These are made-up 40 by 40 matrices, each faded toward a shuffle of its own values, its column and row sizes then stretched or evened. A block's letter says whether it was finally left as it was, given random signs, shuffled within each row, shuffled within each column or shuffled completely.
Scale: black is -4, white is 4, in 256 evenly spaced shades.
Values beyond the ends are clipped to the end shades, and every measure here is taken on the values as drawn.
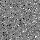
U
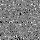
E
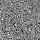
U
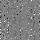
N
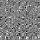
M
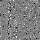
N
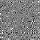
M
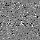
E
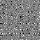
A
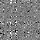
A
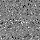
E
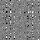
M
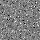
U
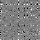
M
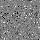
E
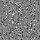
N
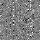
N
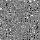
N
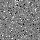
U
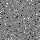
U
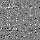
A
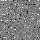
E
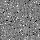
U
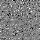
E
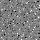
U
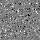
E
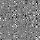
A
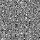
N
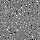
U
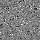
E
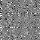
A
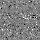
E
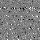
E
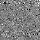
E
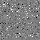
E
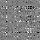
M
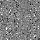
N
